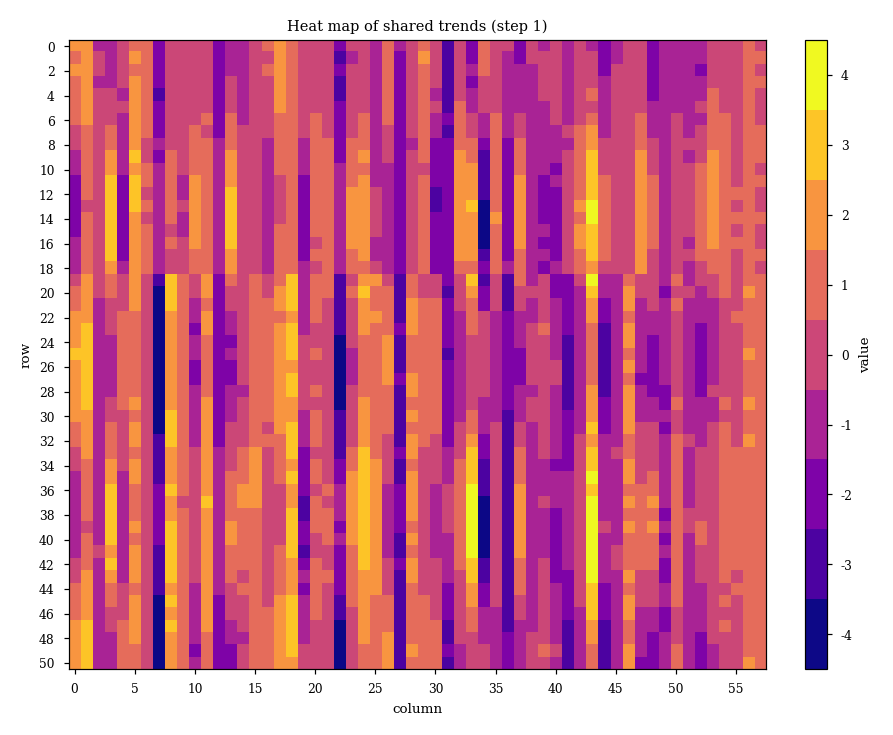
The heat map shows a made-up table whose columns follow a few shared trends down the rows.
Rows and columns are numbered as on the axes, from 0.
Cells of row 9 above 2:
2
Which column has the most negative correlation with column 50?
36
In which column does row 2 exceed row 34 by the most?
34
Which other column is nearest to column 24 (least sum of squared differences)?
11
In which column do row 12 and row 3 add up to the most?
5
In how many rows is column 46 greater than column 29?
26
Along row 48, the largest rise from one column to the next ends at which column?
8
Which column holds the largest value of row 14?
43
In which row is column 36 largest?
0
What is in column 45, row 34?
-1
